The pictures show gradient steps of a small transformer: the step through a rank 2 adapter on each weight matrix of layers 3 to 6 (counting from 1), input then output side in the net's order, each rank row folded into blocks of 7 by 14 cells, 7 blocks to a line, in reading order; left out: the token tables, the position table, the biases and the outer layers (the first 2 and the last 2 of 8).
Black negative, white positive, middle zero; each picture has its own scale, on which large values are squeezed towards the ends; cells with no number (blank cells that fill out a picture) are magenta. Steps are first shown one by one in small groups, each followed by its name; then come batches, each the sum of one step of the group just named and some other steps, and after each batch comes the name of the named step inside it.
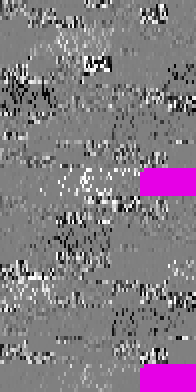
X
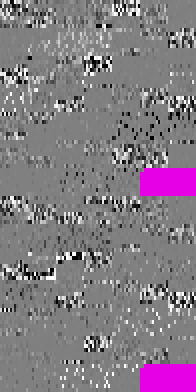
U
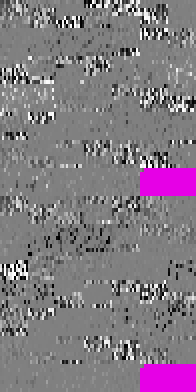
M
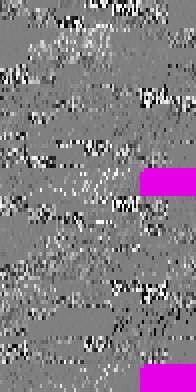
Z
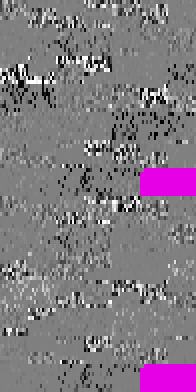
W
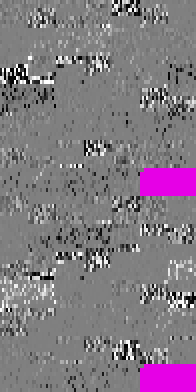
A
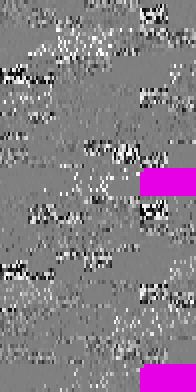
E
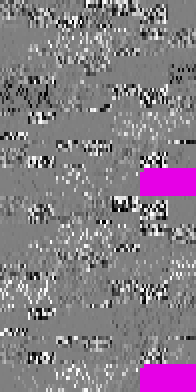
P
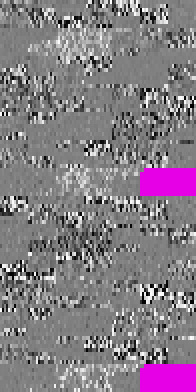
U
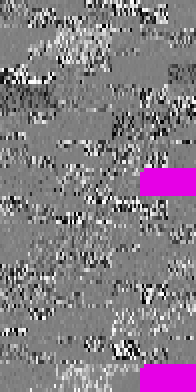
P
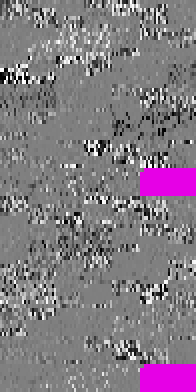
M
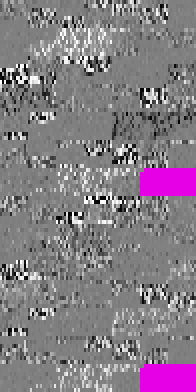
Z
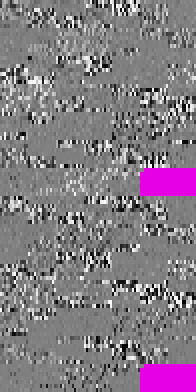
U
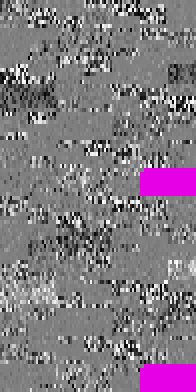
X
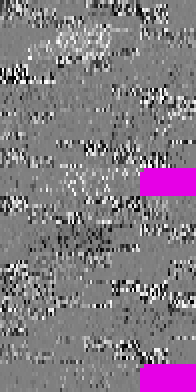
M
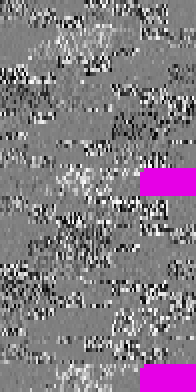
M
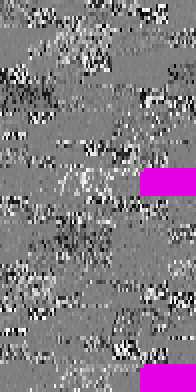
X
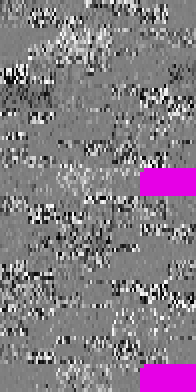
P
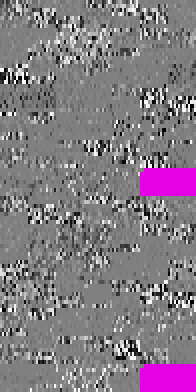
M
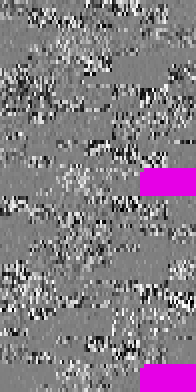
P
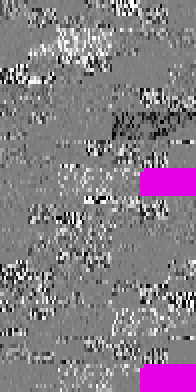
E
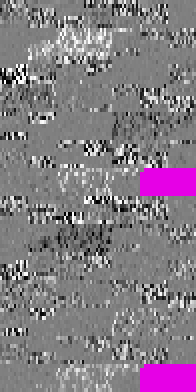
P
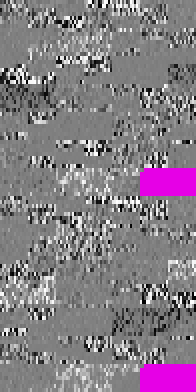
P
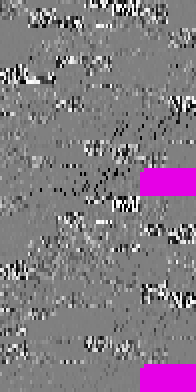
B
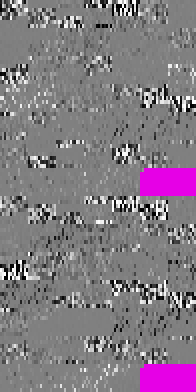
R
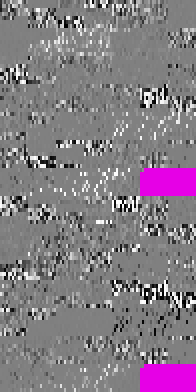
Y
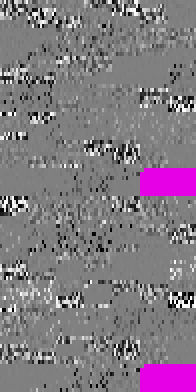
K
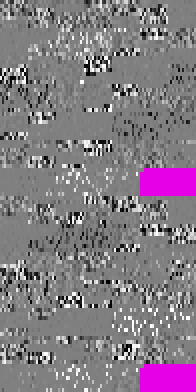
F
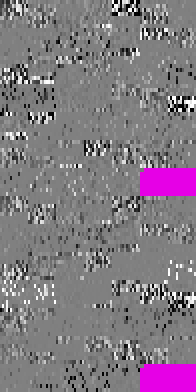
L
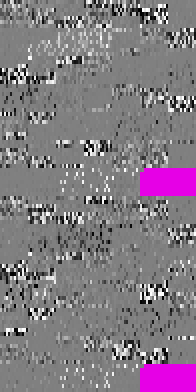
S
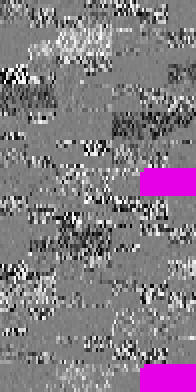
S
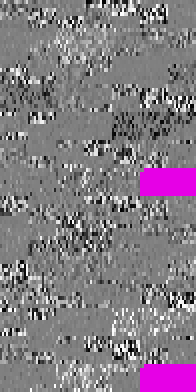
K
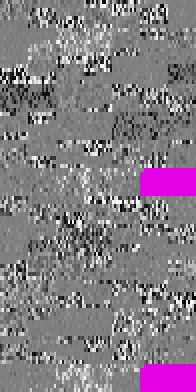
F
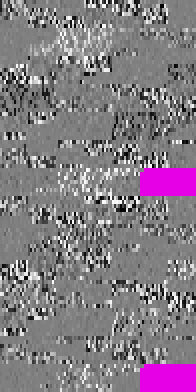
Y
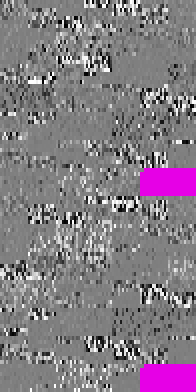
B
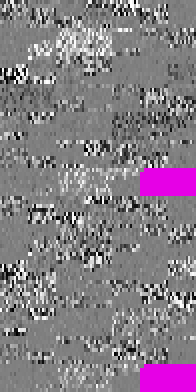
S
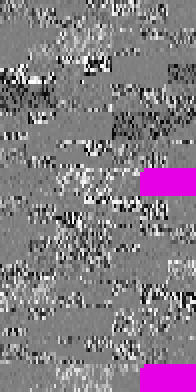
F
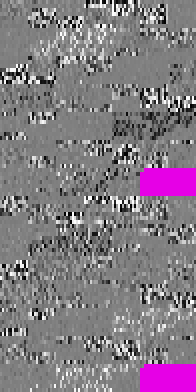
B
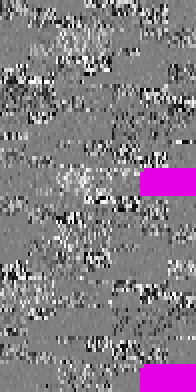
L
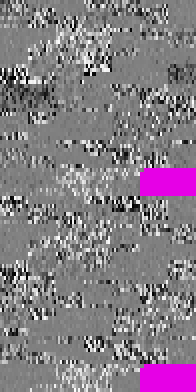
F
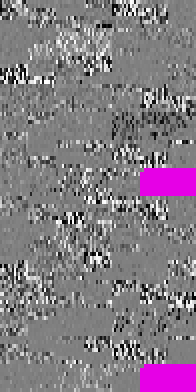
R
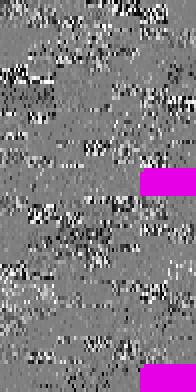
L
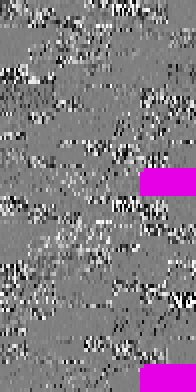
B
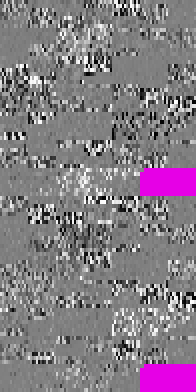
F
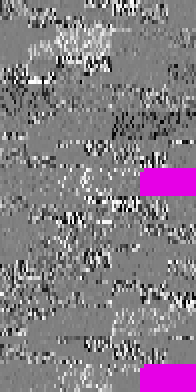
B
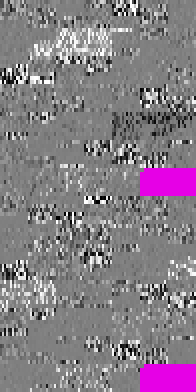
L
